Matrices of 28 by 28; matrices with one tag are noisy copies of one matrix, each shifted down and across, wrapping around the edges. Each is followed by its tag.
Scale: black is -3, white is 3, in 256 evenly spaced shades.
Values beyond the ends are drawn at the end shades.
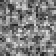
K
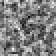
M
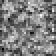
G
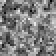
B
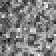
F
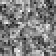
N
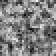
K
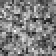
F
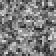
G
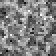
B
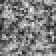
G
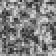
K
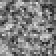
G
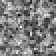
G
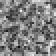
F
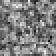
K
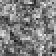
N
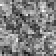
N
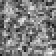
G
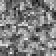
K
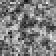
B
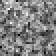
F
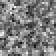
F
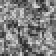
N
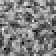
M
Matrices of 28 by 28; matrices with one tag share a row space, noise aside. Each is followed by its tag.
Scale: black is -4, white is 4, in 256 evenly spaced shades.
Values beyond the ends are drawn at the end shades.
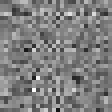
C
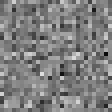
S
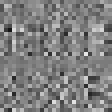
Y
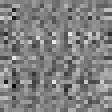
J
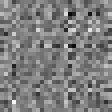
J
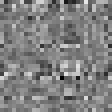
S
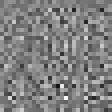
Y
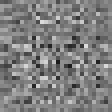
C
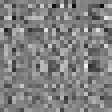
Y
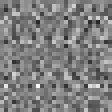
J
